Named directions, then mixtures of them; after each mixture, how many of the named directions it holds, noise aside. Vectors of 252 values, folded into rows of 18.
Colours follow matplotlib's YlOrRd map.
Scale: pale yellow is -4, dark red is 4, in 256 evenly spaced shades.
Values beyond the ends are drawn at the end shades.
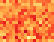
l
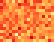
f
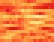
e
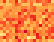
one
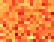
two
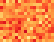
three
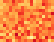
two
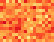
three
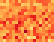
one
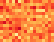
three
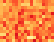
two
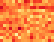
two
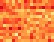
two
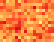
three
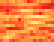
one
